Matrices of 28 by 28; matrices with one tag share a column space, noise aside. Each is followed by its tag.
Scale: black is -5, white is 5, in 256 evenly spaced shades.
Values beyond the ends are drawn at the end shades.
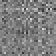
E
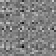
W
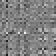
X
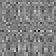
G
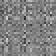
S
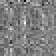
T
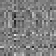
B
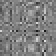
G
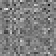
E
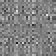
S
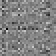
W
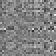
W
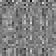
T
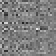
W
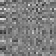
E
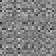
W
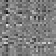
S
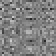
E
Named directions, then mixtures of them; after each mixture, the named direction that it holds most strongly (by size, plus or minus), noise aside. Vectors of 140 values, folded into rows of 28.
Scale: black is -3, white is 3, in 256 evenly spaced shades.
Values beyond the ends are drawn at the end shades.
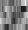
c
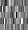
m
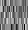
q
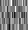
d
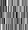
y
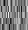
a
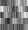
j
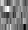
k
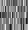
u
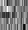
k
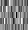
m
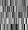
q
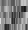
c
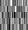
d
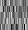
q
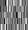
y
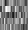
m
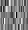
m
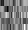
k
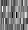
m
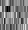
m
